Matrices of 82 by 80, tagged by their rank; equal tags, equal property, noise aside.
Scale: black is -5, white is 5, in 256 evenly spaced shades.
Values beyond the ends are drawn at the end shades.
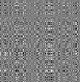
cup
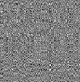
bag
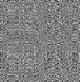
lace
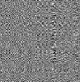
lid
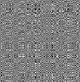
lace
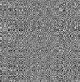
lid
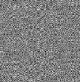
bag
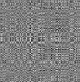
lace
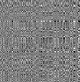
lace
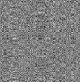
bag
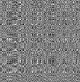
lace
